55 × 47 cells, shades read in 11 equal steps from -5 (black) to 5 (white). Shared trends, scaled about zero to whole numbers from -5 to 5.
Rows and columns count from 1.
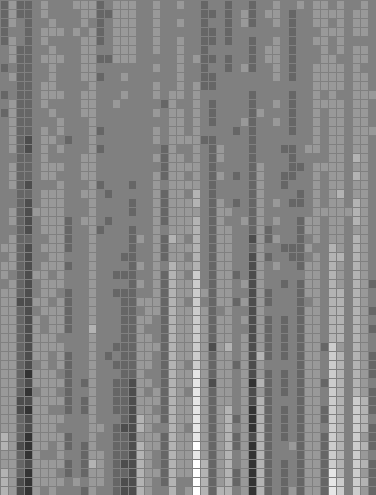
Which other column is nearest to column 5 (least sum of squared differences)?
19
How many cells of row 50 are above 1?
10
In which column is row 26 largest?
25
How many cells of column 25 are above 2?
25
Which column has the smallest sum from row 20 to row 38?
4
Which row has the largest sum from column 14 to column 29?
53
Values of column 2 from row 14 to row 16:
1 1 1
